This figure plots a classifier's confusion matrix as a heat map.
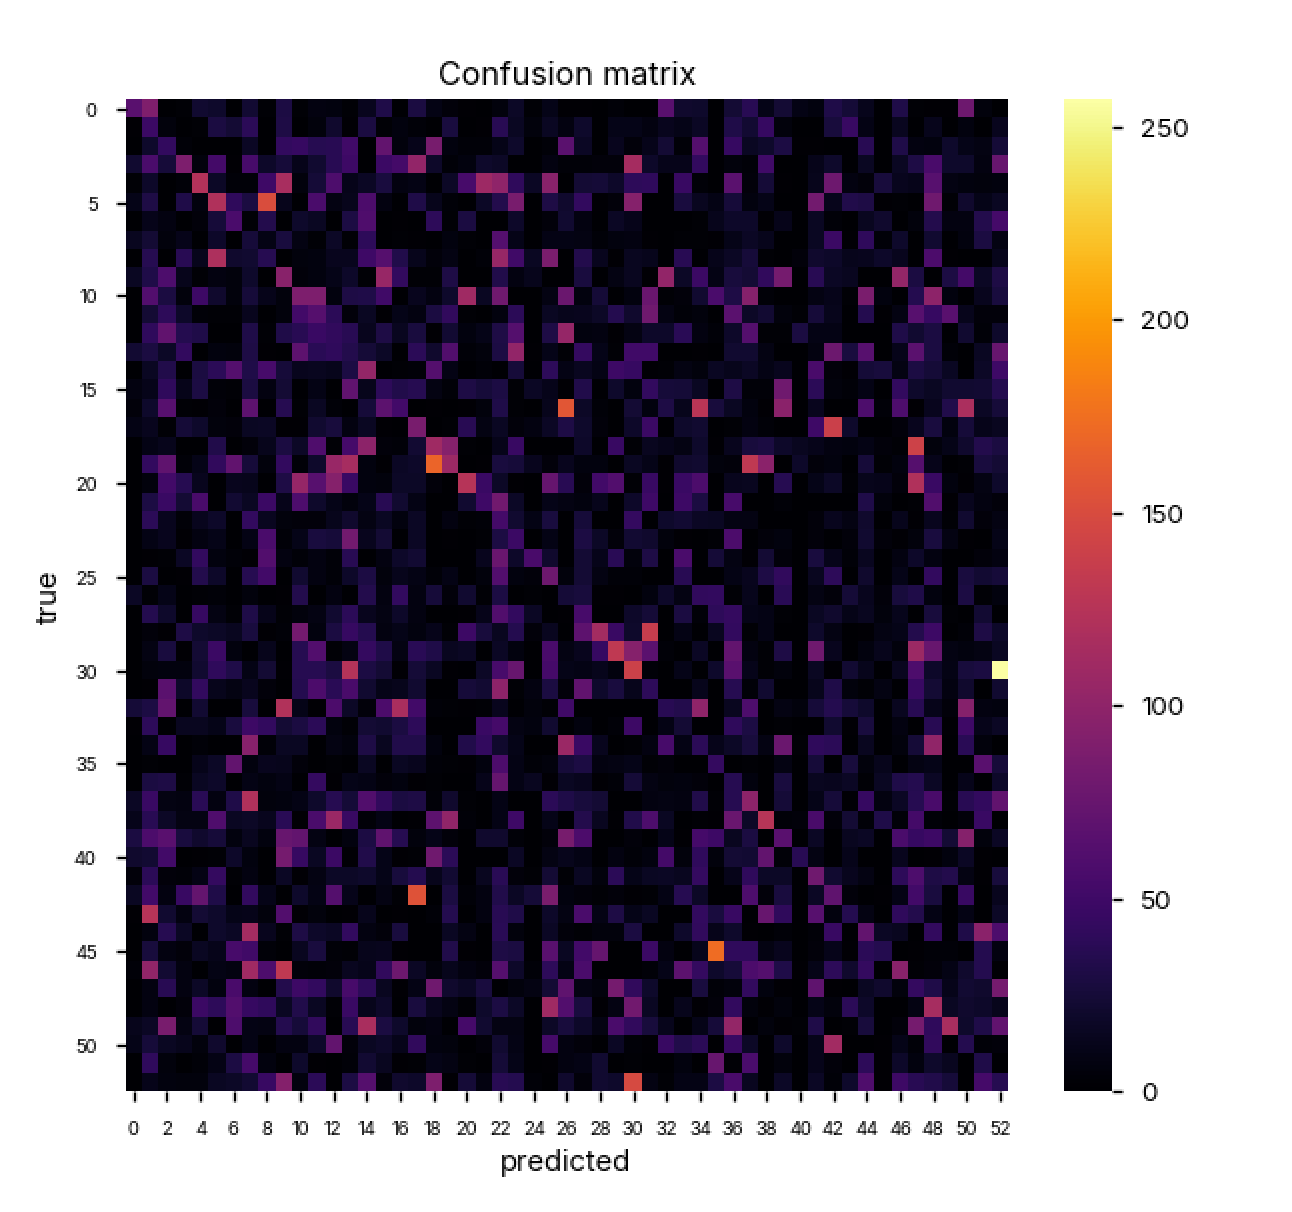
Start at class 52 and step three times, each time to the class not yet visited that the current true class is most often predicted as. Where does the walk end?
23
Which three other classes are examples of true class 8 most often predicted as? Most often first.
5, 22, 25
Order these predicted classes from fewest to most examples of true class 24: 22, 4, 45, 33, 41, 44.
45, 44, 41, 4, 33, 22
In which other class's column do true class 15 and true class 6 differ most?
39
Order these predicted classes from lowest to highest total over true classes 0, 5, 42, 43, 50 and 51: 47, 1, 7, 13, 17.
13, 47, 7, 17, 1
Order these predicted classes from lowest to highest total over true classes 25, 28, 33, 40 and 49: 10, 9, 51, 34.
34, 51, 9, 10
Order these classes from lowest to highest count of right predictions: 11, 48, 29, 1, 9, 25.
1, 11, 25, 9, 48, 29
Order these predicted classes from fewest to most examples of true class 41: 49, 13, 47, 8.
8, 13, 49, 47
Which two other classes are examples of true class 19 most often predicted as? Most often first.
18, 37
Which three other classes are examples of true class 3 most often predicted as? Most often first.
30, 17, 52
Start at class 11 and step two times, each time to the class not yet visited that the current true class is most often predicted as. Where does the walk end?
22
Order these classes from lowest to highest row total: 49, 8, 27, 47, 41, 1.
1, 27, 41, 8, 47, 49
